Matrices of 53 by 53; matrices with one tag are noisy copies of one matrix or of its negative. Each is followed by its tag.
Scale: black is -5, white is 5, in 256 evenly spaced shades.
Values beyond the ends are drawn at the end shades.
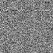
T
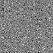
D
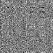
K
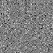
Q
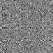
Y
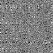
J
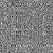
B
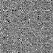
T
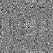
K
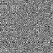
J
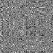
K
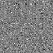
Q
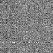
J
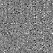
Q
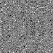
K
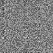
D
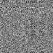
K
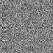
Y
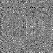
K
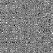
J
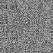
J
